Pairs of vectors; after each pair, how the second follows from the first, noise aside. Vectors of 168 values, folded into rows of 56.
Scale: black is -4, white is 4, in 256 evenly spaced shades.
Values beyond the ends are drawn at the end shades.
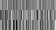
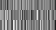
negated.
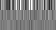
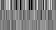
negated.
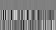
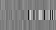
reversed, partly zeroed.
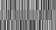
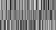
copied.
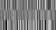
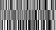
negated, scaled up.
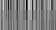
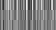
negated.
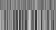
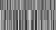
copied.
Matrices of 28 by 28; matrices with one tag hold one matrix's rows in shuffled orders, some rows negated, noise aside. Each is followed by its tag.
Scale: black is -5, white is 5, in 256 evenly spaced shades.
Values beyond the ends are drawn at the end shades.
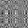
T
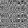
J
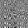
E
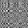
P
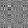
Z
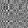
P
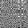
J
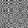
P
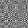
T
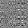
J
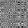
J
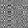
Z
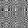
T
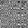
J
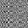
P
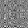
E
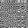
J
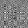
E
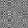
Z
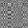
Z
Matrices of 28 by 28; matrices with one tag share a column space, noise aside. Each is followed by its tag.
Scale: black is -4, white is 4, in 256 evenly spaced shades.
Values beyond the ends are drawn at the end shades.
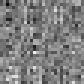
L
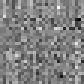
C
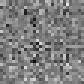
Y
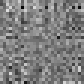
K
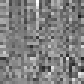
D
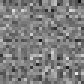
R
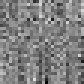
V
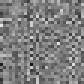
V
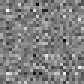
R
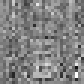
D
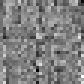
L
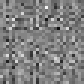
C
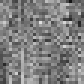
V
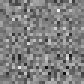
R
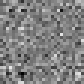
R
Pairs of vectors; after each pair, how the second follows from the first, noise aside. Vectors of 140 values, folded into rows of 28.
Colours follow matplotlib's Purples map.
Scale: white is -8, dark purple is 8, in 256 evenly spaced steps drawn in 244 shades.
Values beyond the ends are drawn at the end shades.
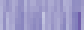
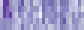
reversed, scaled up.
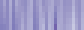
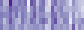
reversed, negated, scaled up.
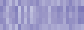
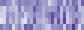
reversed, negated, scaled up.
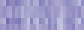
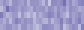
shuffled.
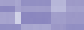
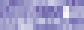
reversed, scaled up.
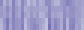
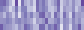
reversed, negated, scaled up.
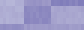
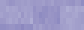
reversed, shrunk.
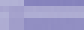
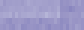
wrapped around, negated, shrunk.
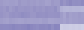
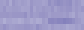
wrapped around, negated, shrunk.
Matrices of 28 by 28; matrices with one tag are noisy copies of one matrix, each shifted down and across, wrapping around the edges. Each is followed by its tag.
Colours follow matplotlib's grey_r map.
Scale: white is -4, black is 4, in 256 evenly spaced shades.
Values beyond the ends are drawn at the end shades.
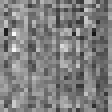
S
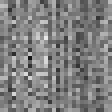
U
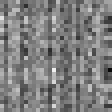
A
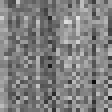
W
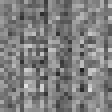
S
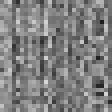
A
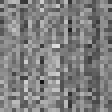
U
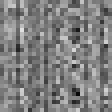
A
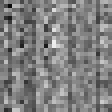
S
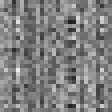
A
